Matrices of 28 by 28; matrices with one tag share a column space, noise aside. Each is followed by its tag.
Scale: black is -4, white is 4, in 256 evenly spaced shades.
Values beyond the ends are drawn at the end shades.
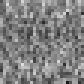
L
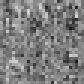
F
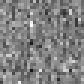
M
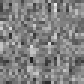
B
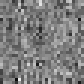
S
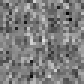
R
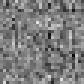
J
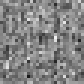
R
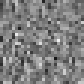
B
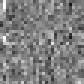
B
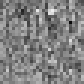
M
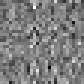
B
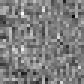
L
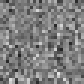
J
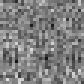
J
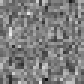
L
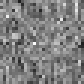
B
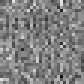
J
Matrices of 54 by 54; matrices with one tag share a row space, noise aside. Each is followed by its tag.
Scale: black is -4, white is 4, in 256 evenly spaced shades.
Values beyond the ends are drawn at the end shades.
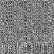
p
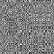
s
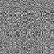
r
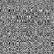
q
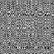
q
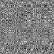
p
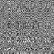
q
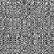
r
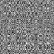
q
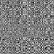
r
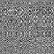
s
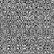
q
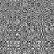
r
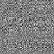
s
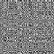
s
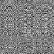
p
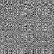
p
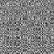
r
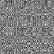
p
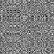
r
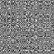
q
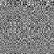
r
